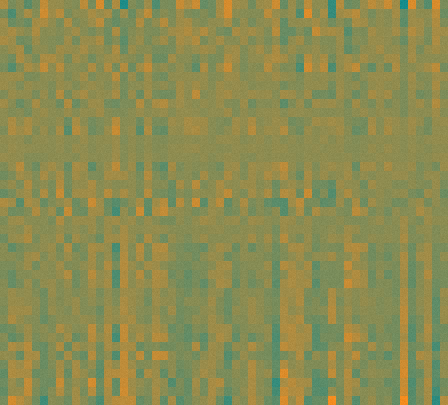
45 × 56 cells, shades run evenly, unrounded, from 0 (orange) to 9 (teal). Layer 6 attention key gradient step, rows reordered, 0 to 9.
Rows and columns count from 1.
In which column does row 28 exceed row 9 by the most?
15
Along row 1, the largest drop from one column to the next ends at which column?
52
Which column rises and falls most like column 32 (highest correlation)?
10
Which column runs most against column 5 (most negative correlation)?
36
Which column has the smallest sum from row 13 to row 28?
8
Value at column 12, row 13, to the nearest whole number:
4
